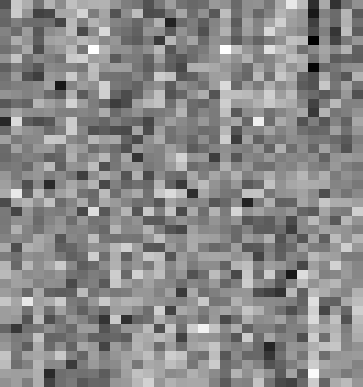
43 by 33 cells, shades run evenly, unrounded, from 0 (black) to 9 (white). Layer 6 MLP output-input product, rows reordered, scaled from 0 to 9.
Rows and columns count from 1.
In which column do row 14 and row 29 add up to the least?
1
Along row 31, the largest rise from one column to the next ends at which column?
28
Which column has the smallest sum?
12
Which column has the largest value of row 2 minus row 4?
8
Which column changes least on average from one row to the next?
33
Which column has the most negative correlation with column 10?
31
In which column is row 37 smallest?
2
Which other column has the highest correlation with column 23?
15
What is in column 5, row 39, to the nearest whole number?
4
